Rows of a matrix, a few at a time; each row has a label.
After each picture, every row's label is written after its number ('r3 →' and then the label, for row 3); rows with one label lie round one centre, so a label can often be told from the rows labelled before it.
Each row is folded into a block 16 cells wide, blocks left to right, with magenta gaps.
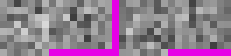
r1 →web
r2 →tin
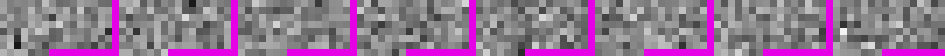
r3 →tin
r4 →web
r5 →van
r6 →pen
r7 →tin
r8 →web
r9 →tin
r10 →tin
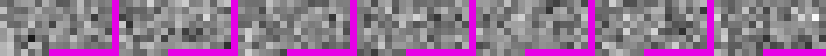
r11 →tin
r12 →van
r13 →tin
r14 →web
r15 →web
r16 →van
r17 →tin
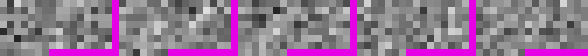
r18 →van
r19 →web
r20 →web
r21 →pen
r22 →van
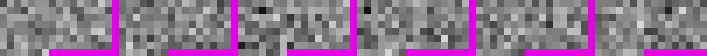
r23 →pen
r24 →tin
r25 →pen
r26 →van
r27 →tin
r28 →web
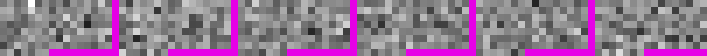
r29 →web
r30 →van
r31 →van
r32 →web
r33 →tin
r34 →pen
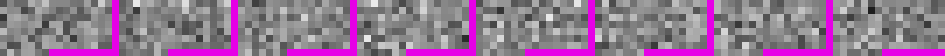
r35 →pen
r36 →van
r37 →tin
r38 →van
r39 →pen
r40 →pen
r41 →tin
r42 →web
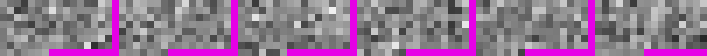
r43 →pen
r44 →van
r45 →pen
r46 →van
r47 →van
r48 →van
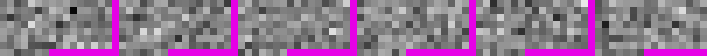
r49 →web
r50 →web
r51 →pen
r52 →pen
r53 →pen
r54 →van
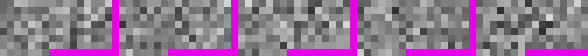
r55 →van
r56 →pen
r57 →web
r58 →van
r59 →pen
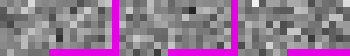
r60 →web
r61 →web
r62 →van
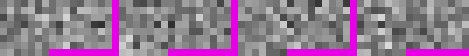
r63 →web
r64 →tin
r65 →web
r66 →pen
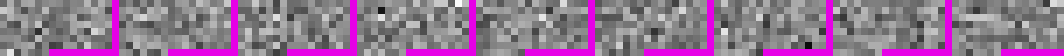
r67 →pen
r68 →pen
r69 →tin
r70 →pen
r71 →web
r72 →web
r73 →tin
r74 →pen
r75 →pen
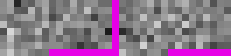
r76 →tin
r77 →van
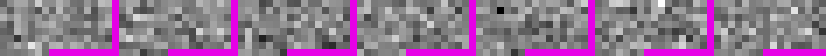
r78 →van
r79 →pen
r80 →tin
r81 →web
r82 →pen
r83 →van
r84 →tin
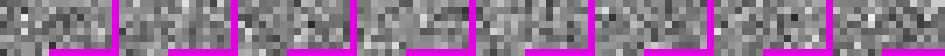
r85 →pen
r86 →van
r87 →tin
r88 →van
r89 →van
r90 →web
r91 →pen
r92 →pen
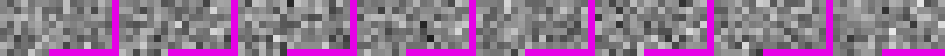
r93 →van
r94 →pen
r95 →van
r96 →pen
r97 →web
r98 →pen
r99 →tin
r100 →van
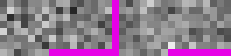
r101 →web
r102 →van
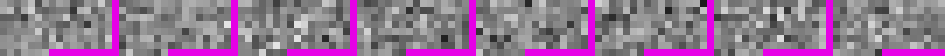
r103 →web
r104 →pen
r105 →tin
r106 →tin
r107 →van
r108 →web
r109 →web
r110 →van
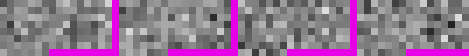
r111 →van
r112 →tin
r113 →web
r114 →van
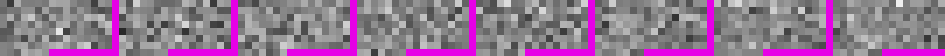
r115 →van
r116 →van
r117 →pen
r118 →web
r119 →pen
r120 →van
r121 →van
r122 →van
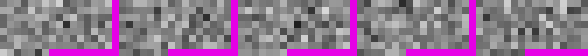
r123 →pen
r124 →van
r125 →web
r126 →van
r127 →web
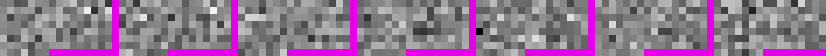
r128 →web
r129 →pen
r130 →pen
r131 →web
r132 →van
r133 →van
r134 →van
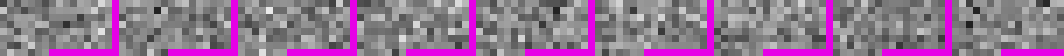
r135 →pen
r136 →van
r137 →web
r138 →pen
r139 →pen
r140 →van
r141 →van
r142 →tin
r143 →pen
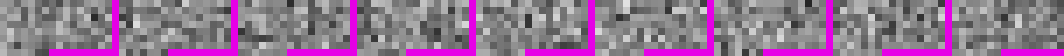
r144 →tin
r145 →van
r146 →van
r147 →van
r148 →tin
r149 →web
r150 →web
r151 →web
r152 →tin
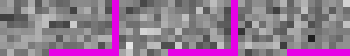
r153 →web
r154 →tin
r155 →van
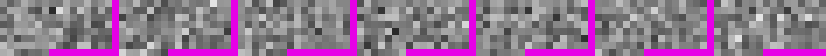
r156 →van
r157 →tin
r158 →tin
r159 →pen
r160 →van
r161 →web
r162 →web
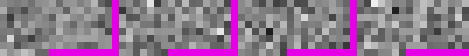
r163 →tin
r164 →tin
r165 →tin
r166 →van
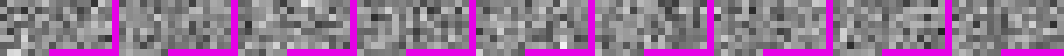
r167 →pen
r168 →tin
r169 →van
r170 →web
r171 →van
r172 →web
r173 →pen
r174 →tin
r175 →tin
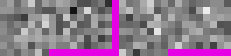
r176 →web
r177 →web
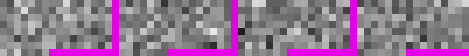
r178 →van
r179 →tin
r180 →van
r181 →pen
